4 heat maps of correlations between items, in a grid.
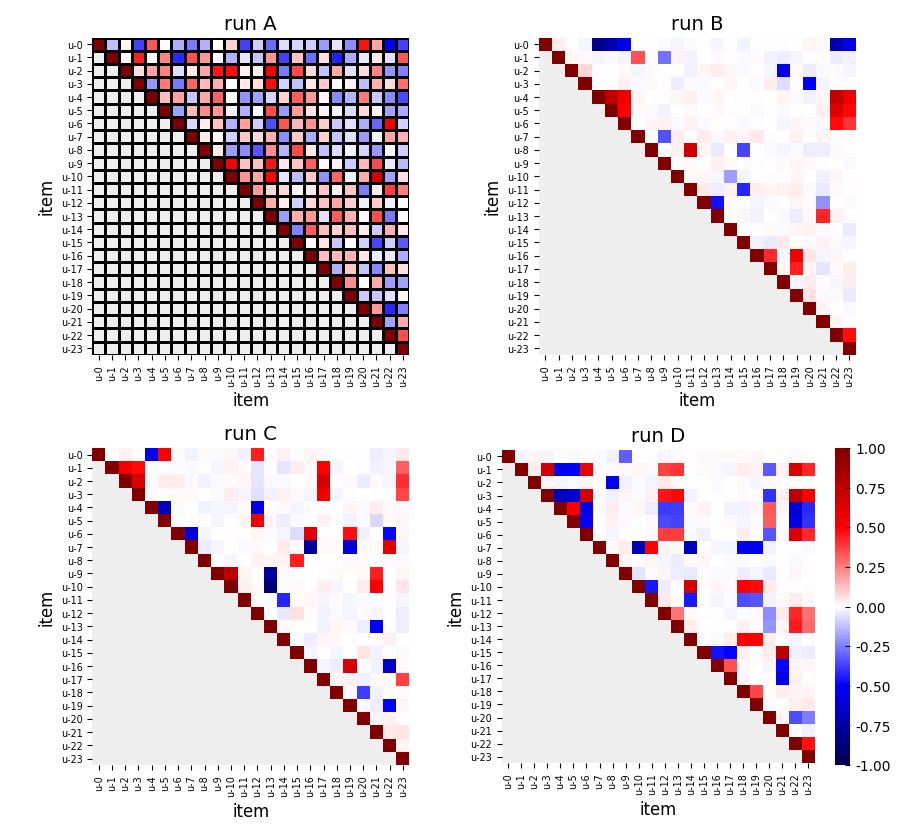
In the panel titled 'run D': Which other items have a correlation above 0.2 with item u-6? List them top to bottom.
u-1, u-3, u-12, u-13, u-22, u-23
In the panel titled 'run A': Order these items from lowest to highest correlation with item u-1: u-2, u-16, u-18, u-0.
u-18, u-16, u-0, u-2
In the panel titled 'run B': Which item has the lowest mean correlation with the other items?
u-0
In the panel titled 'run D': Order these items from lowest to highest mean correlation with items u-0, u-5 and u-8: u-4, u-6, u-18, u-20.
u-6, u-18, u-20, u-4
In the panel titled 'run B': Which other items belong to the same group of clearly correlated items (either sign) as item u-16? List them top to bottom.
u-17, u-19
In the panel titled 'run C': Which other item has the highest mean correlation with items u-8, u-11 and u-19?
u-16
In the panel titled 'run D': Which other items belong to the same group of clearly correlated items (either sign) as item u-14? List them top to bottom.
u-7, u-10, u-11, u-18, u-19
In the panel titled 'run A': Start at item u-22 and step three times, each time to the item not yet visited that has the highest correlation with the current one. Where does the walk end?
u-16
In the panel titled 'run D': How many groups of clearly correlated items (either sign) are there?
5
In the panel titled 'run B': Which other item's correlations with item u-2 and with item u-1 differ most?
u-18
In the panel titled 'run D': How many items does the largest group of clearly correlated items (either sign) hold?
10
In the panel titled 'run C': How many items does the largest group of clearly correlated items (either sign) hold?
5
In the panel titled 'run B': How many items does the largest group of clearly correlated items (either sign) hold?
6
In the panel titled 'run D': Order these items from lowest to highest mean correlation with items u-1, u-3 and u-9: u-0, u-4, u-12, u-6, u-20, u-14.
u-4, u-20, u-0, u-14, u-12, u-6
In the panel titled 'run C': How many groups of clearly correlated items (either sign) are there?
7
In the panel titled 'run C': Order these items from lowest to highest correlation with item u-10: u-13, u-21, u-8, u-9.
u-13, u-8, u-21, u-9
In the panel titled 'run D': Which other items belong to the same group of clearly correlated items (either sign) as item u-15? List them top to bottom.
u-16, u-17, u-21
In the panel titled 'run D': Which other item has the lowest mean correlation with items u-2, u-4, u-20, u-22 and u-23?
u-8
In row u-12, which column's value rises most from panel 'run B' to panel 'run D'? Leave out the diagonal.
u-13
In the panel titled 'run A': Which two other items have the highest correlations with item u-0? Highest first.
u-20, u-4
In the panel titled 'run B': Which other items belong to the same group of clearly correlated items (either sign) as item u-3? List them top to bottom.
u-20
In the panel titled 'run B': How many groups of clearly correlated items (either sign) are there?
8
